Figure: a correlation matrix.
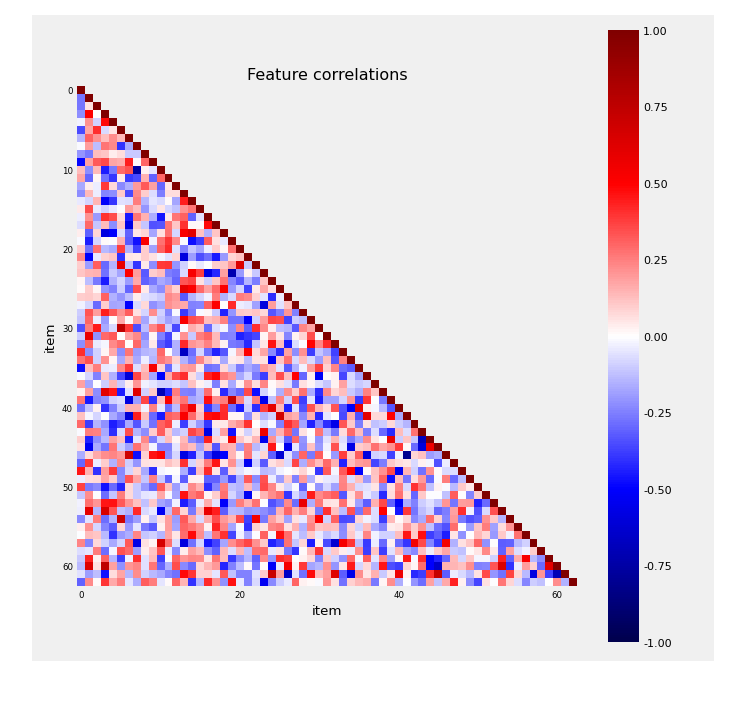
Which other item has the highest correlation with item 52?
28
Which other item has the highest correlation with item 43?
23
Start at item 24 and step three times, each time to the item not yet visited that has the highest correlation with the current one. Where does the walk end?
44
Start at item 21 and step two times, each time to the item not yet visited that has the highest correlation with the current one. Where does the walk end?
57
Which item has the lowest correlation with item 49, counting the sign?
39
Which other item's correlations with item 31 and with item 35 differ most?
48
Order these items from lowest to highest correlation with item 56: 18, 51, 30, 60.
30, 51, 60, 18
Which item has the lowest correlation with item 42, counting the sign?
32
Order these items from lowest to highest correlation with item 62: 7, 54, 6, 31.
7, 6, 54, 31
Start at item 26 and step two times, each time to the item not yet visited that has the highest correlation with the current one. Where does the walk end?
3
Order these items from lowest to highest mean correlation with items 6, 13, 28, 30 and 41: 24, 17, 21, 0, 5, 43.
21, 0, 24, 17, 43, 5
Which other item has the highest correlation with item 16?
53
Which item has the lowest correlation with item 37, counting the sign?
47
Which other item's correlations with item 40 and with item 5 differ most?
22
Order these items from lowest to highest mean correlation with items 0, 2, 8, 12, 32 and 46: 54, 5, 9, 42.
42, 54, 5, 9
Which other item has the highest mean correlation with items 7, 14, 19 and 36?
41
